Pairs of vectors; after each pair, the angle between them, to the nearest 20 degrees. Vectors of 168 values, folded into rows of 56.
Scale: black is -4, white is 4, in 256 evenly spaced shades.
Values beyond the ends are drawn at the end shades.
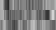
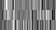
120 degrees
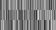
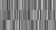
100 degrees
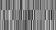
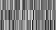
160 degrees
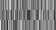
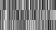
100 degrees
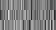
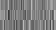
160 degrees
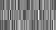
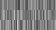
80 degrees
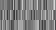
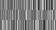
60 degrees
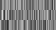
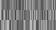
140 degrees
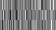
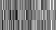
20 degrees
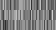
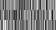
160 degrees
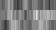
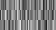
100 degrees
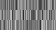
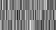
100 degrees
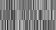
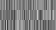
20 degrees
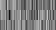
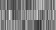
140 degrees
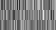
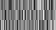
60 degrees
